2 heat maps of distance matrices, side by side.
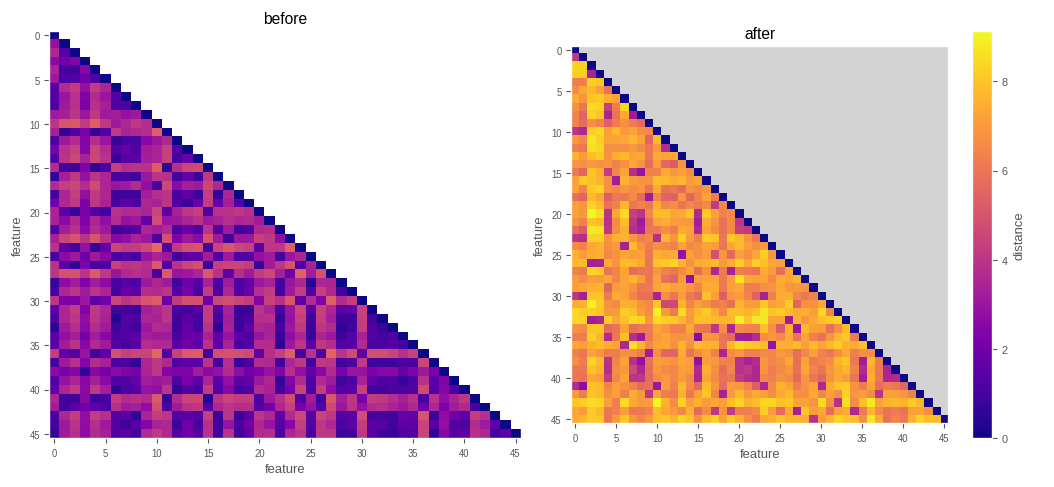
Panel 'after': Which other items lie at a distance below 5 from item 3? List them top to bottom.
2, 26, 33
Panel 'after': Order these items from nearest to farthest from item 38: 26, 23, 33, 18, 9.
9, 18, 23, 26, 33
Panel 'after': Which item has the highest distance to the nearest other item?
31
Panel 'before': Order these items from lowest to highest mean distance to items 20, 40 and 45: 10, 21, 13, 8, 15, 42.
8, 13, 42, 15, 21, 10
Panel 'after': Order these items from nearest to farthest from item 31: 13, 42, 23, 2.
42, 13, 23, 2
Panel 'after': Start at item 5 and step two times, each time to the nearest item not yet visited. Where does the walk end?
34
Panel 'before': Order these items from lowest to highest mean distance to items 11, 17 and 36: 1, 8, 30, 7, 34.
1, 30, 34, 7, 8
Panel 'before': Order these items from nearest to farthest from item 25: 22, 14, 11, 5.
22, 14, 5, 11
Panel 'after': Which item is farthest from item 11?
2
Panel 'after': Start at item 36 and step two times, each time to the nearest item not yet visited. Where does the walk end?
6
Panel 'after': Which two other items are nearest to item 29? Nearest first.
45, 4
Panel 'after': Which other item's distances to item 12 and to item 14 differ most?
28
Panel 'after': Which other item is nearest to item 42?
18
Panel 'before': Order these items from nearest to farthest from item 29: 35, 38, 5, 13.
35, 13, 38, 5
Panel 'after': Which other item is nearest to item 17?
27
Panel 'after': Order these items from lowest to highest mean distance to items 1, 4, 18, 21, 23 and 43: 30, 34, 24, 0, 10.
30, 0, 10, 34, 24
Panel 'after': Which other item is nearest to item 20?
35
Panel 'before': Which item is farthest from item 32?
36
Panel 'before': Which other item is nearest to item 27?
10
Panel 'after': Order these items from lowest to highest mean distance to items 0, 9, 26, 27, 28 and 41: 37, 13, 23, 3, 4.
37, 23, 4, 3, 13
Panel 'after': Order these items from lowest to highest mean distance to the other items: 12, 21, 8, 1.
8, 21, 1, 12
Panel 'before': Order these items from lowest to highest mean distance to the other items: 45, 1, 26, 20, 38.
45, 38, 1, 20, 26
